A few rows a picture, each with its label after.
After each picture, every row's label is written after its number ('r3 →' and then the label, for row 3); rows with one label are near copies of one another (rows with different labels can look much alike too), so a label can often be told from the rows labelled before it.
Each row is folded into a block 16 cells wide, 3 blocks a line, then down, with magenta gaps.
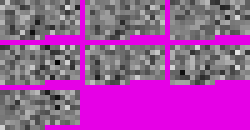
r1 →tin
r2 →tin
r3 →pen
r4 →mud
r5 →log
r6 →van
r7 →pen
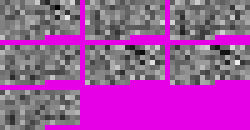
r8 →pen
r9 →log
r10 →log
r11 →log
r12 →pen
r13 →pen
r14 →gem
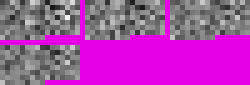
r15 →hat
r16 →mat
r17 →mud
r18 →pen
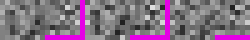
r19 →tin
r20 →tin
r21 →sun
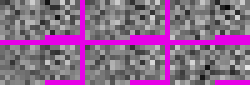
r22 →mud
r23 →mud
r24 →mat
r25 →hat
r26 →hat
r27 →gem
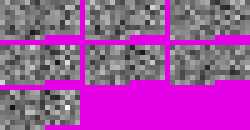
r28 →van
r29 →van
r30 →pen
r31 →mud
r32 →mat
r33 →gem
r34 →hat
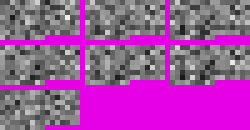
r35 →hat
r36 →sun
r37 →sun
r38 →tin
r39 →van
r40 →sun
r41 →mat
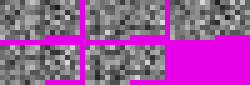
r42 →mat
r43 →gem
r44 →mud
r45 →hat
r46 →log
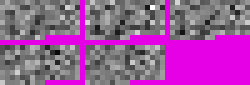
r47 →tin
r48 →van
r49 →sun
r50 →mat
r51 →hat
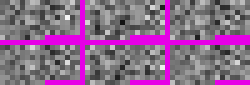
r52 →hat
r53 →tin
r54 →mat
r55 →mud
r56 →gem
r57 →pen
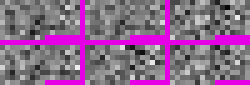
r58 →tin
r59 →gem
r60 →mat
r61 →gem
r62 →pen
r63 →mat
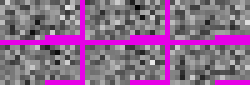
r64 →tin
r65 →mud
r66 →gem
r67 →pen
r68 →pen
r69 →log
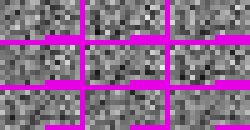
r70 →mat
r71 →log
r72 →van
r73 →hat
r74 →gem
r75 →log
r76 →gem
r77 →mat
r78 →gem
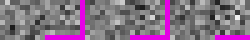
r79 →sun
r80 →pen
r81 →hat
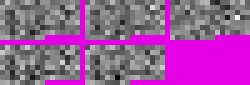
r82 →log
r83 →tin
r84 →pen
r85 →log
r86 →log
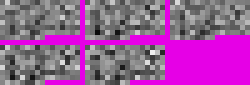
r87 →sun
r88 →log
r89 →log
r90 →log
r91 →tin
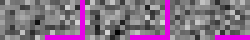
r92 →tin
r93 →log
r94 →mat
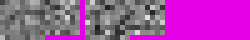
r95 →hat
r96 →sun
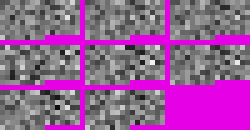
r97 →hat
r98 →mud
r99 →mat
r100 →sun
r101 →pen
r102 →pen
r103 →pen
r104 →mat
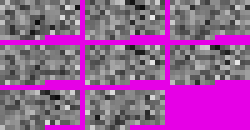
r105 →tin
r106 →pen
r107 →van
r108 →gem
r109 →pen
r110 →pen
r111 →pen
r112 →van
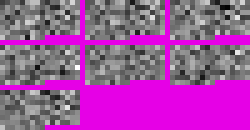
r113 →mat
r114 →hat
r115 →pen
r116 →gem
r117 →mat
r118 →van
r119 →pen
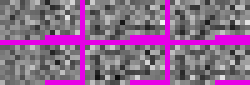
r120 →hat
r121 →gem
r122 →gem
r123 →mud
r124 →log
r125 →log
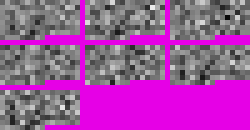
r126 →tin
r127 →van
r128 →mud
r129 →mat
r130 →mat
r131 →sun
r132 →log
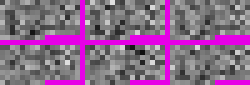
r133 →log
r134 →van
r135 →tin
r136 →hat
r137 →pen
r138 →van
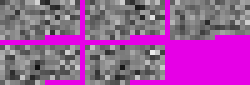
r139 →pen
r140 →pen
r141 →gem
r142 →tin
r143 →tin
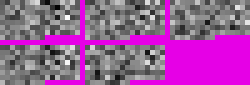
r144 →pen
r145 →mud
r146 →gem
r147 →hat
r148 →sun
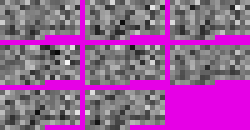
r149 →van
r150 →van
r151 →van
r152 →pen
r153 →mud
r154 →gem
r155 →gem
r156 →sun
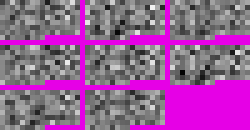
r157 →hat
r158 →van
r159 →van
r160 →mud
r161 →hat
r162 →van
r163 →tin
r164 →hat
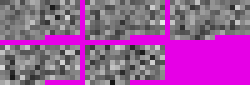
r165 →mud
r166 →gem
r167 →van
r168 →log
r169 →mat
